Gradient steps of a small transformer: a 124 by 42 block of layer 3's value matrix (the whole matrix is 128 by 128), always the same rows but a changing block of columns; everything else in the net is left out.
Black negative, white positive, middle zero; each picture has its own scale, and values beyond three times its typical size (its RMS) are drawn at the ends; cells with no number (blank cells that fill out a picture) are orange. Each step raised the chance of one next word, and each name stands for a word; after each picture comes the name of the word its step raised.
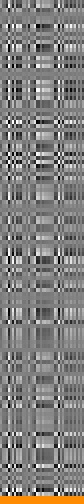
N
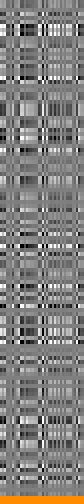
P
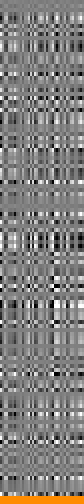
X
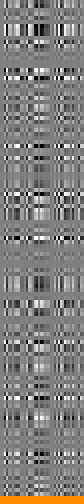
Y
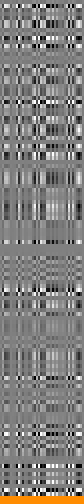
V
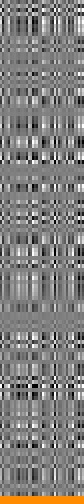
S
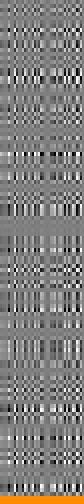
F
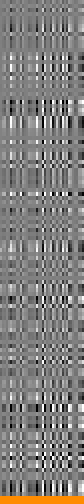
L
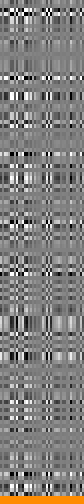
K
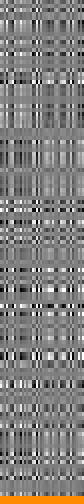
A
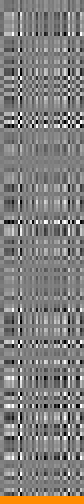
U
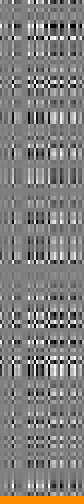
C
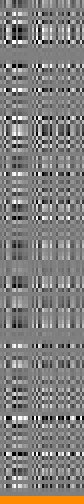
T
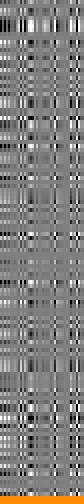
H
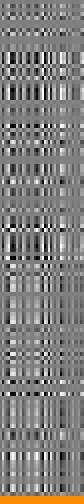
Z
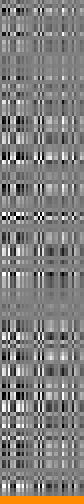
S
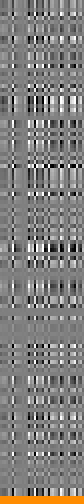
L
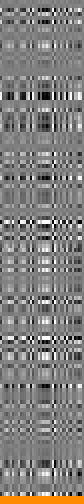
K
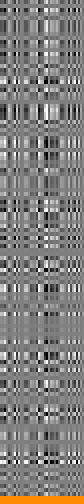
A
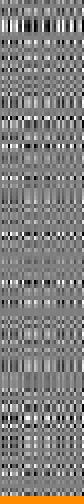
H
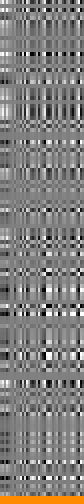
A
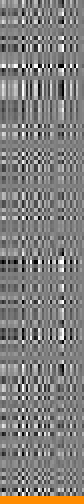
N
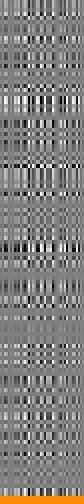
L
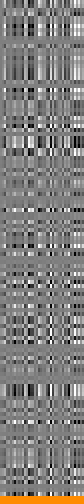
P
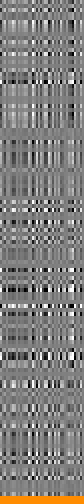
A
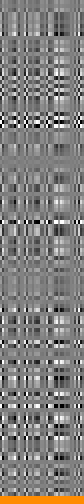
U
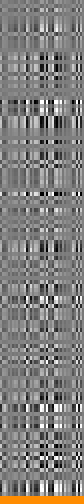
L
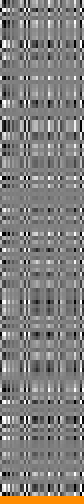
H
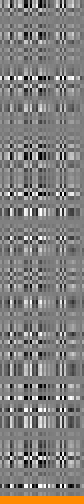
Y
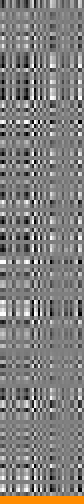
N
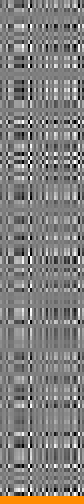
N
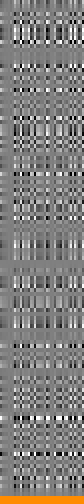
T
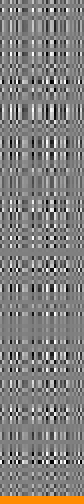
A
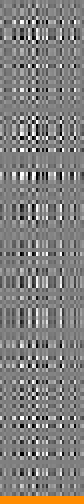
T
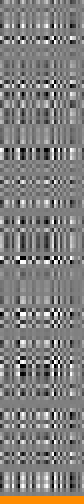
C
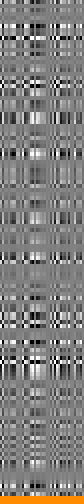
C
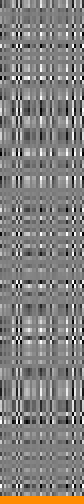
P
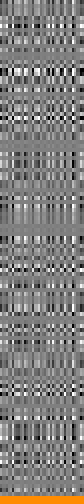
F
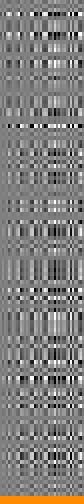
U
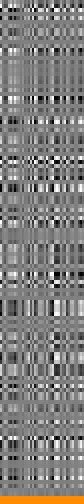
S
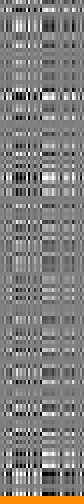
K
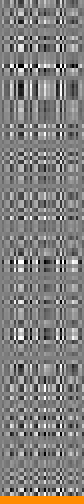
N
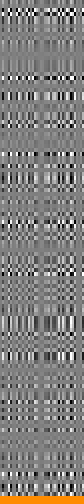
K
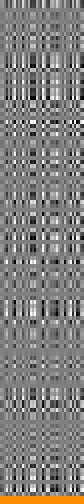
N
